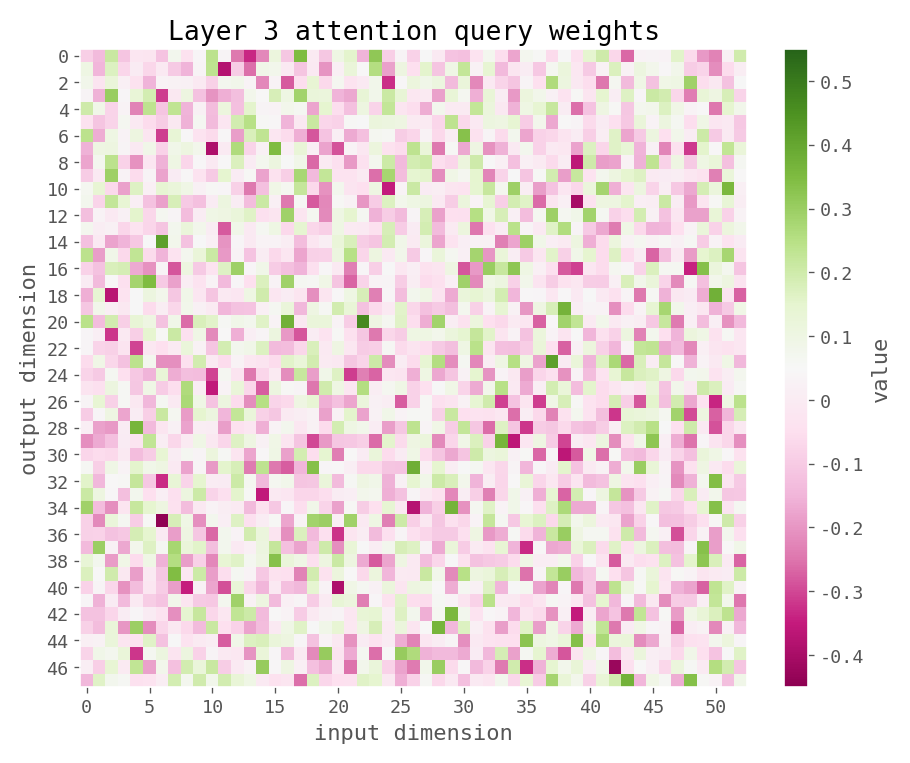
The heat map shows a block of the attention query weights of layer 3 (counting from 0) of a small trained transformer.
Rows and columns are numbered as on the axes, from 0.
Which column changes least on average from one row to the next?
3
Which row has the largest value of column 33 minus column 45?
15
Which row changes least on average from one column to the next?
5
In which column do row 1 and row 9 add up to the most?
2
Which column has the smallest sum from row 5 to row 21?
48
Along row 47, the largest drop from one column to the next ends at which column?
44
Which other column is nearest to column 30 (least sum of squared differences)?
27
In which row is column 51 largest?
10
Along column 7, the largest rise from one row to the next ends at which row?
37
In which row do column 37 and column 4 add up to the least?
45
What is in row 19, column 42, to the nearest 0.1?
-0.2
